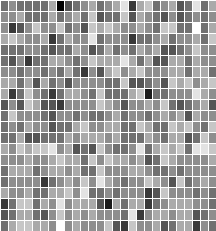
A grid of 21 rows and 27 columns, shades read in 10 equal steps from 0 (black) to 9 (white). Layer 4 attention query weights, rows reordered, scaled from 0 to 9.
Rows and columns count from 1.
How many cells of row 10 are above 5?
7
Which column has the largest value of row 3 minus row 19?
14
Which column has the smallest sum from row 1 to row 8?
17
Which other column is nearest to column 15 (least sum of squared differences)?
22
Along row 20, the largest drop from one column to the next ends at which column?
18
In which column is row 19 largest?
8
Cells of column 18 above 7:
1
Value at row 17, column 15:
5
